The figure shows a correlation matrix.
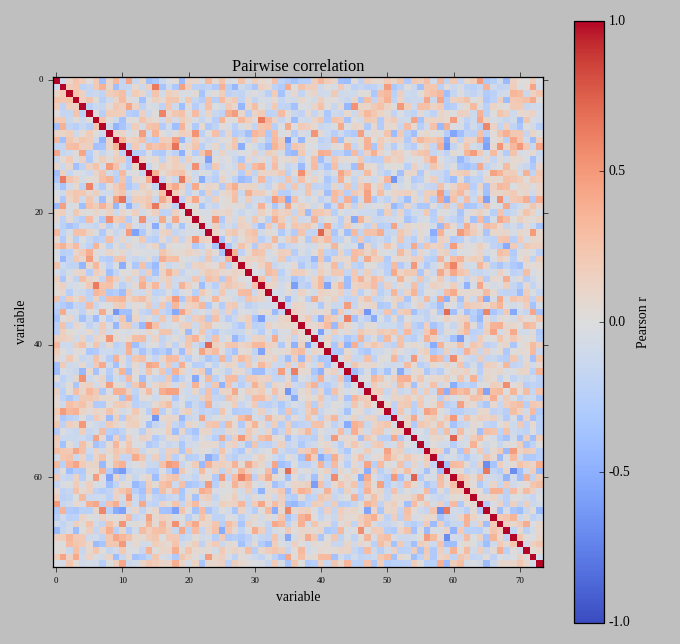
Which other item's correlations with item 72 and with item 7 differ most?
23
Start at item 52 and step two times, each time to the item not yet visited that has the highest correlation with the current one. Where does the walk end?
45
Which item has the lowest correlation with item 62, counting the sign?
31
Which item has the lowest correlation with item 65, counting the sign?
58
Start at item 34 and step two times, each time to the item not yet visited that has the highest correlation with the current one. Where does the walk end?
36
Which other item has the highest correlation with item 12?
57
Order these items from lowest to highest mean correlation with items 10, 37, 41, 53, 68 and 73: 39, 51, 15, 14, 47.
51, 39, 47, 15, 14
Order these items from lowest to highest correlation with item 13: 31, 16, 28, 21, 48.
48, 16, 28, 31, 21
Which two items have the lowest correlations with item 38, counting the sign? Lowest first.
40, 20
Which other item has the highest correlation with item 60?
54
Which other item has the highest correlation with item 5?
16
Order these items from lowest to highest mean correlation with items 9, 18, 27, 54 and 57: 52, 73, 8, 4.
8, 52, 4, 73
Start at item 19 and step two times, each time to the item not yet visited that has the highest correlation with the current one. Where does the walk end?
1
